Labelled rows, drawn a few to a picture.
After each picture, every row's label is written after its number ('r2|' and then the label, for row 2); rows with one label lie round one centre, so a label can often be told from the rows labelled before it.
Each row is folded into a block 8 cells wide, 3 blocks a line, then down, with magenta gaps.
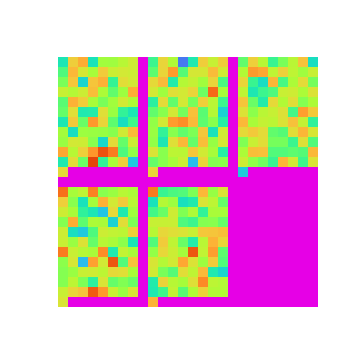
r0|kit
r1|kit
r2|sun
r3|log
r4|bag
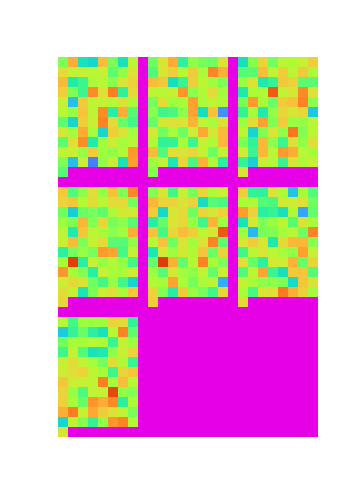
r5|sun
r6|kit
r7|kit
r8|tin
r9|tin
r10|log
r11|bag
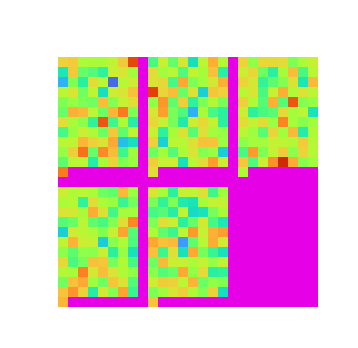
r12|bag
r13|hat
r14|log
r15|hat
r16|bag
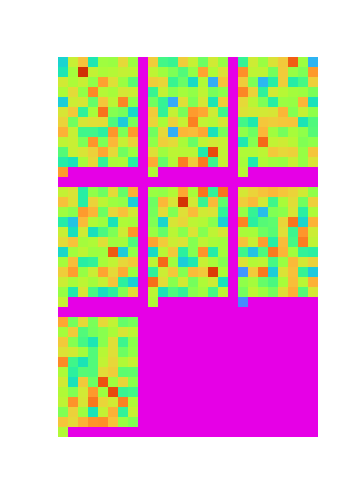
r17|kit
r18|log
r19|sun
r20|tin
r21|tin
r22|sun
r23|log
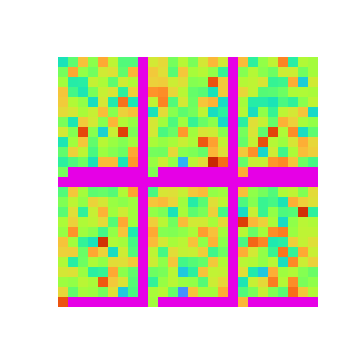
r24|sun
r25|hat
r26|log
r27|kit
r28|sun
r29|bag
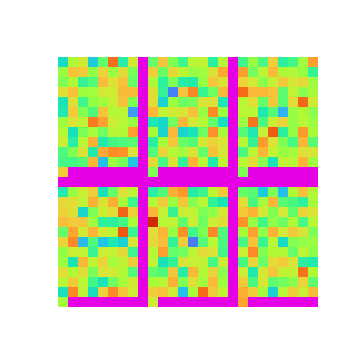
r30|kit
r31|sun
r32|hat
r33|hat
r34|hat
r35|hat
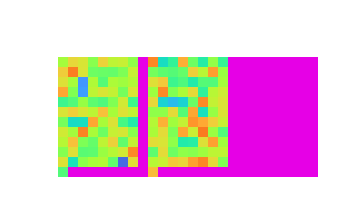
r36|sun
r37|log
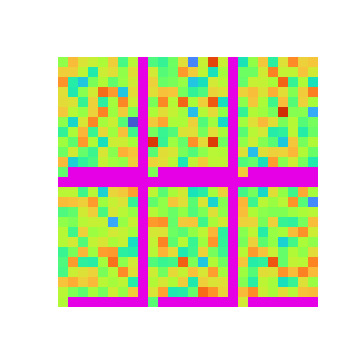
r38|sun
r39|hat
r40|kit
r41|tin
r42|hat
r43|hat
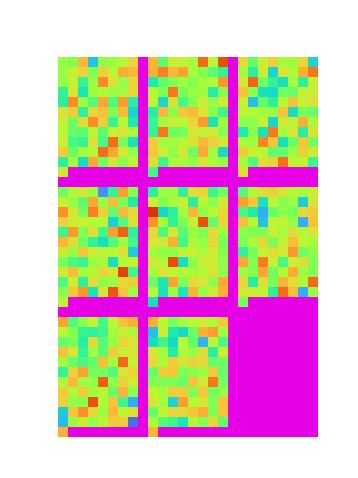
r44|kit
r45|tin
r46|log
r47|hat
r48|sun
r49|sun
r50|bag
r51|bag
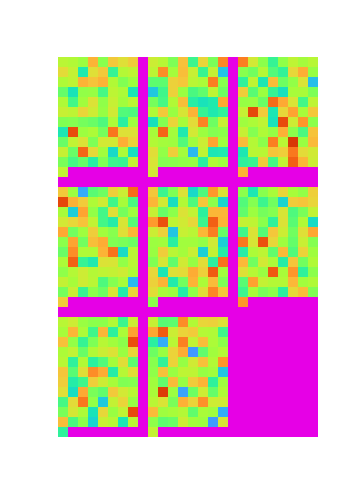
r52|tin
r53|tin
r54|bag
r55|tin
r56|hat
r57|bag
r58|sun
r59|tin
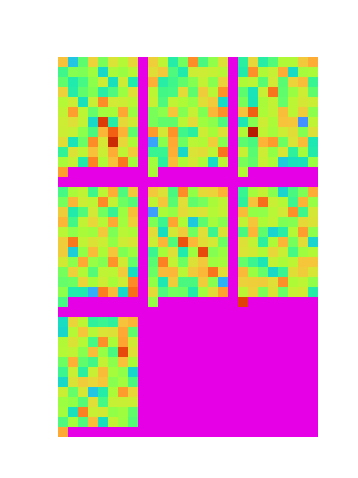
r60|bag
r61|sun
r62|tin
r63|sun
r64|tin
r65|kit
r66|kit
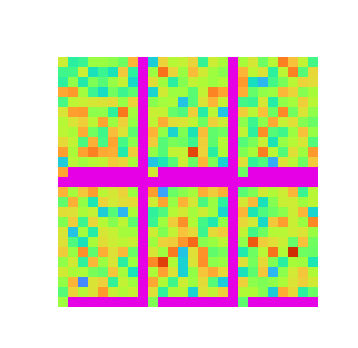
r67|bag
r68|kit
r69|sun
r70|log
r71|tin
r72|sun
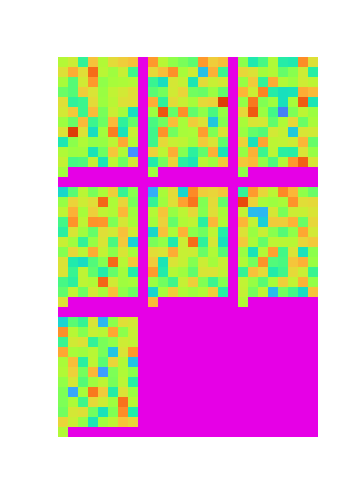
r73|tin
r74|tin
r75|hat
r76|kit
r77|kit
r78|sun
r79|hat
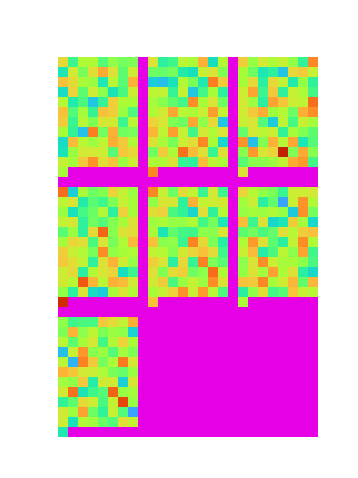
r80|log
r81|bag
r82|bag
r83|bag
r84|log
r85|bag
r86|tin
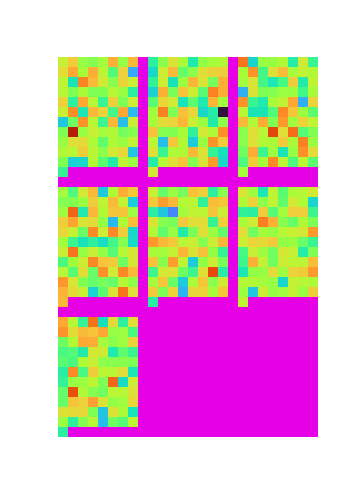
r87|tin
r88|kit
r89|log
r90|hat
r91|sun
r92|tin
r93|tin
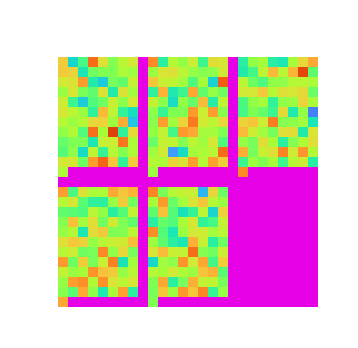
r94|log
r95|log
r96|kit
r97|bag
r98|log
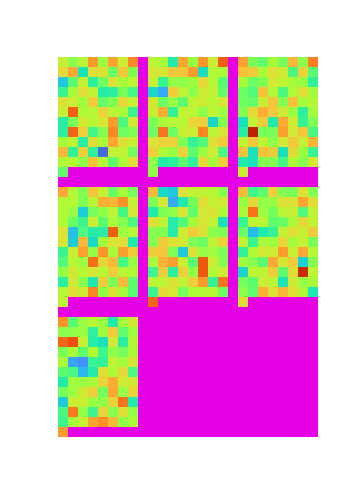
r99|tin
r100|tin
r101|tin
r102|log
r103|bag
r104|log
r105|log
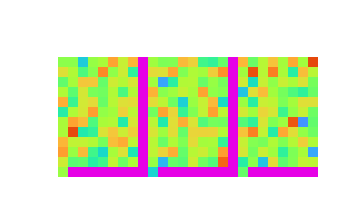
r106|tin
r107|sun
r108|tin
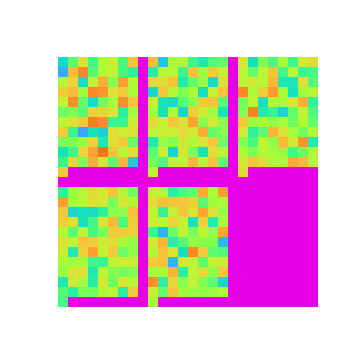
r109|kit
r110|log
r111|hat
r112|sun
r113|tin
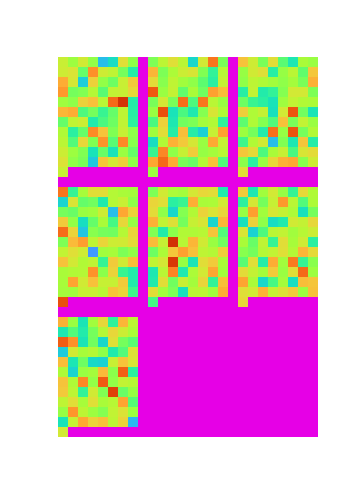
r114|hat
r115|hat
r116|log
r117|bag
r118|sun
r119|log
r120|log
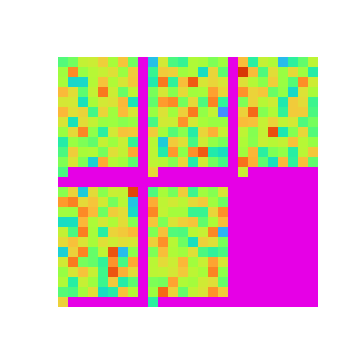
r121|sun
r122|kit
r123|hat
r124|tin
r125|hat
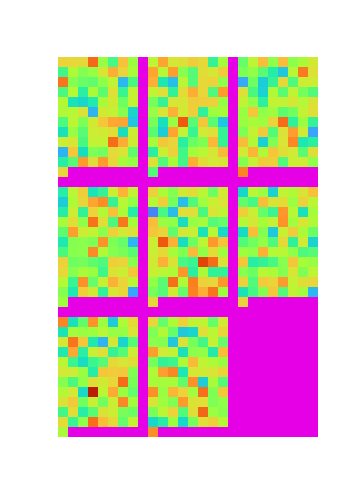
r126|log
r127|sun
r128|bag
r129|kit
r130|bag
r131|kit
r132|log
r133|bag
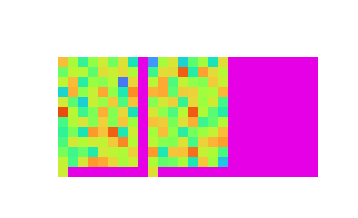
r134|log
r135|kit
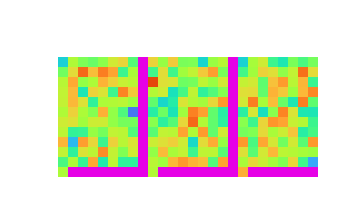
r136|kit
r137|log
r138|kit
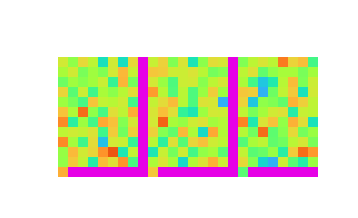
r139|bag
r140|hat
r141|sun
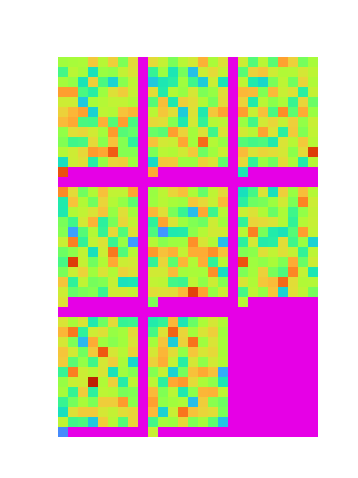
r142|bag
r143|bag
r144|sun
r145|tin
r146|log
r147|kit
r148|sun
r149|kit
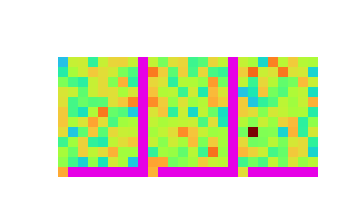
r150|kit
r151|hat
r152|tin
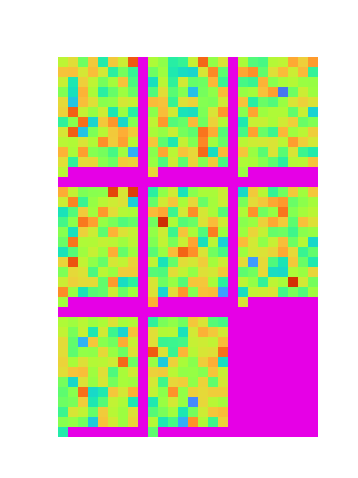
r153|tin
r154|bag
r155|tin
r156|tin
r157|kit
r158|kit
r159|sun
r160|sun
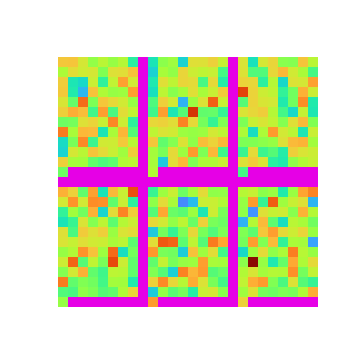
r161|sun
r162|kit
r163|hat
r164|tin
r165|bag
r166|tin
